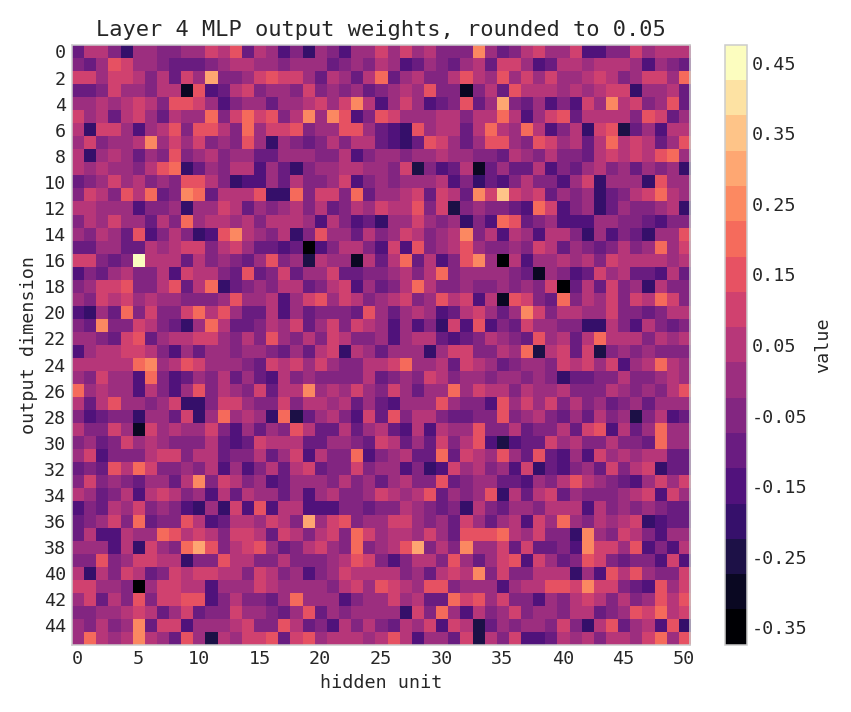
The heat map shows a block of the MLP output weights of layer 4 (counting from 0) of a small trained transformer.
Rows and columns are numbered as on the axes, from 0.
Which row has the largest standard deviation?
16
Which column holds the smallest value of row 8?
1
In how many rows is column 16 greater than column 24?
18
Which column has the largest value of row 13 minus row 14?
35
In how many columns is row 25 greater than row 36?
16
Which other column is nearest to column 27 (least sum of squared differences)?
20
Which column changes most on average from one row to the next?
9
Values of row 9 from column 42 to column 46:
0 0.05 -0.05 0 -0.1
